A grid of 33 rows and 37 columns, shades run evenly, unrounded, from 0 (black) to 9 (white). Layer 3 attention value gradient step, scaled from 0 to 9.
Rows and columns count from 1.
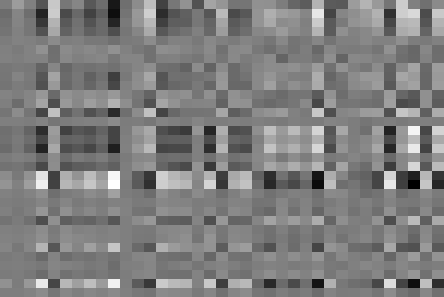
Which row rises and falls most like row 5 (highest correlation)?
1
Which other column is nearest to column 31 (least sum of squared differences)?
30
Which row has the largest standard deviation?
21
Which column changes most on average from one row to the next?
35
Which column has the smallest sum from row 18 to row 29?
27
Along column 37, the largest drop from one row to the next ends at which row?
20
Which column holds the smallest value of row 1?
10
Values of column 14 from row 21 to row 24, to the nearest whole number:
7 5 5 5
